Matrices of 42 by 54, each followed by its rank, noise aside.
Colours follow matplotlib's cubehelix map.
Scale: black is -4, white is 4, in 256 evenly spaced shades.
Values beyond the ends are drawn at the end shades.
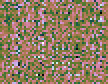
five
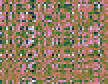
three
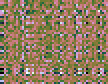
two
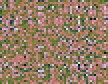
five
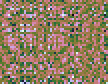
four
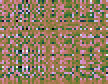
three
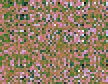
five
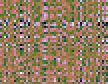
three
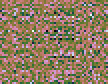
four
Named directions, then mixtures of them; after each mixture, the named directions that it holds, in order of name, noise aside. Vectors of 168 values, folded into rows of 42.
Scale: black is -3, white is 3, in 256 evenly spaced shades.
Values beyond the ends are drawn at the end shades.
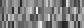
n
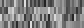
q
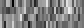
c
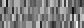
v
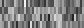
q.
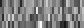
n.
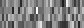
n.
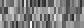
q.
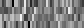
c, q.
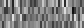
c, v.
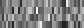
n.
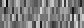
v.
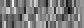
c.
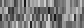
q.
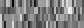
c.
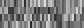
q.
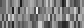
n.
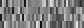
q, v.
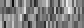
c.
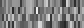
n.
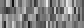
c.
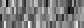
c, v.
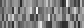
n.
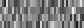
v.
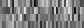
c, v.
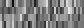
c.
